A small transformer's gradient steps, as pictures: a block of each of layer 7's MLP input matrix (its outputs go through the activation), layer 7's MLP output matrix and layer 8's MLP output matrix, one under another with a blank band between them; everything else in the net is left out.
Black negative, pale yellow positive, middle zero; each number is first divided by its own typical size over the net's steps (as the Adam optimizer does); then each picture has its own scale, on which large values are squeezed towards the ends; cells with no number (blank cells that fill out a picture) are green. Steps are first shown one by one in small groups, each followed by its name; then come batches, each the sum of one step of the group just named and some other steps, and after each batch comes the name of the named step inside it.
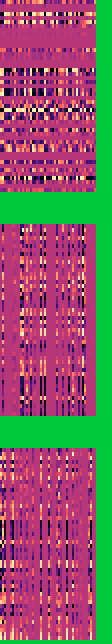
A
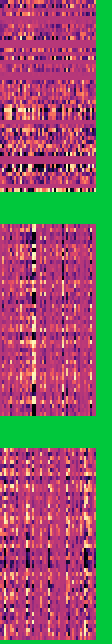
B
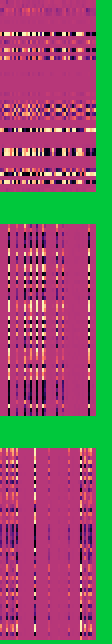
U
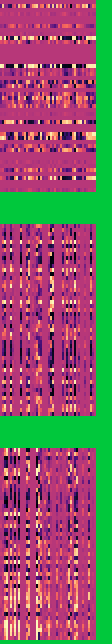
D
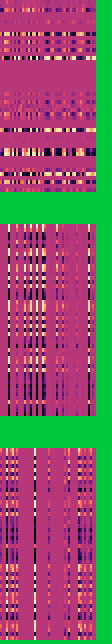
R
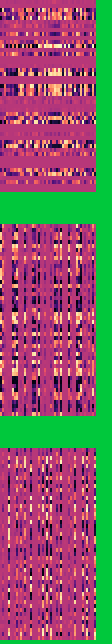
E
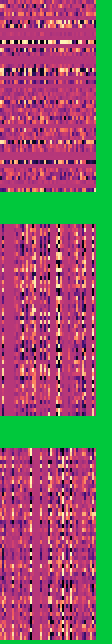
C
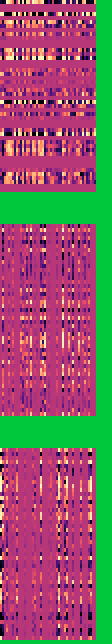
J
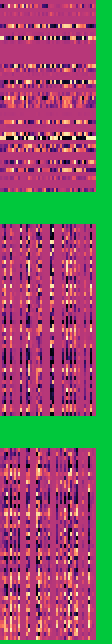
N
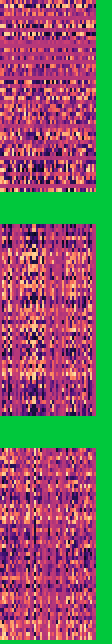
B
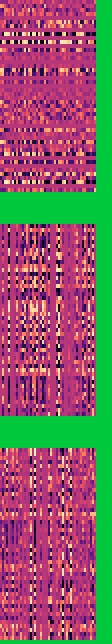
C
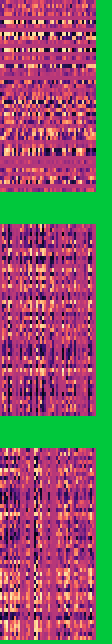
D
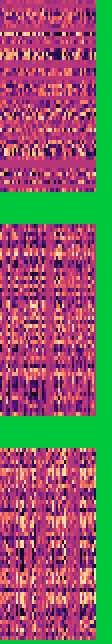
U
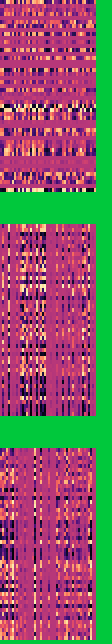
R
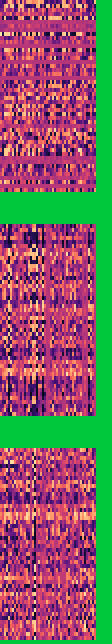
B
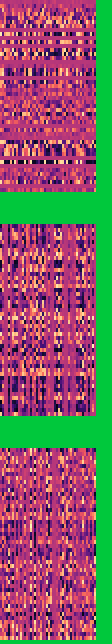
C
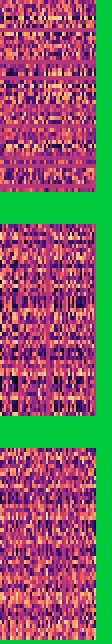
E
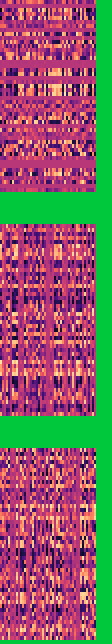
E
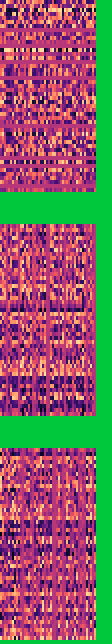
J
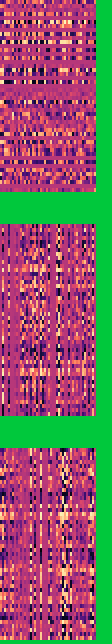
C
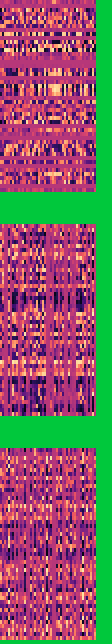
E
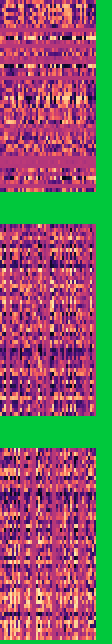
D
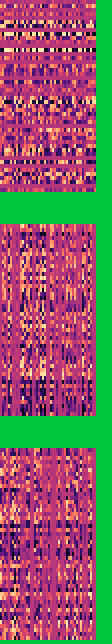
U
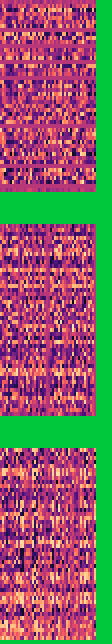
D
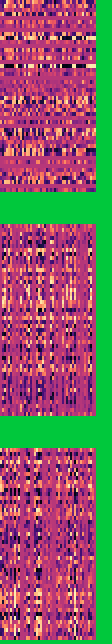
J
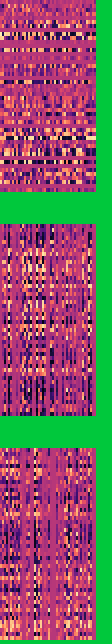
N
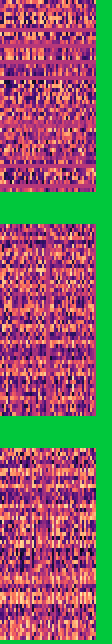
A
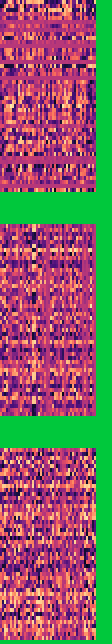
B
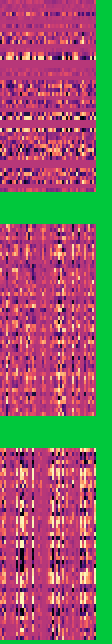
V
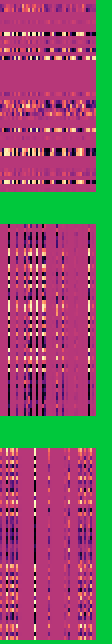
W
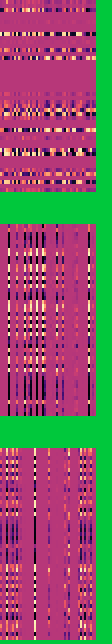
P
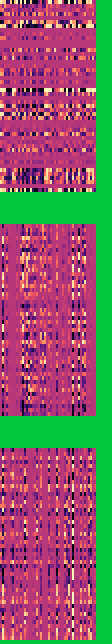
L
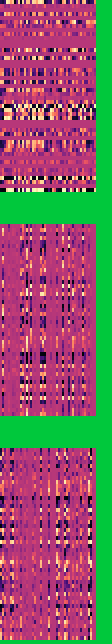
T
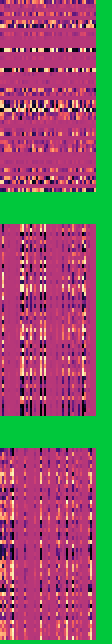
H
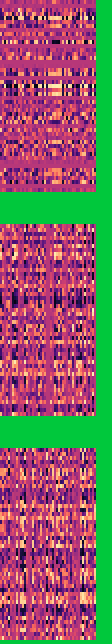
V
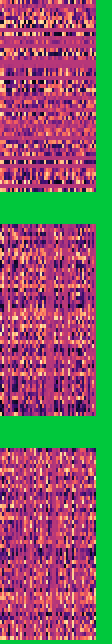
L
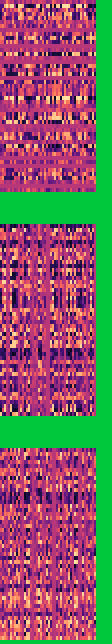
T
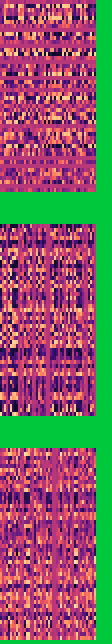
P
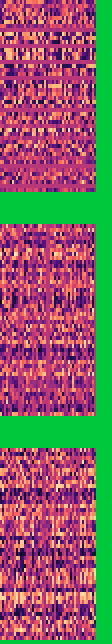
V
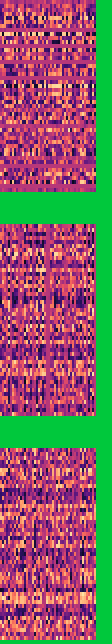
V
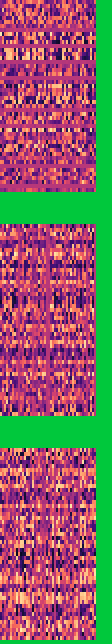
V
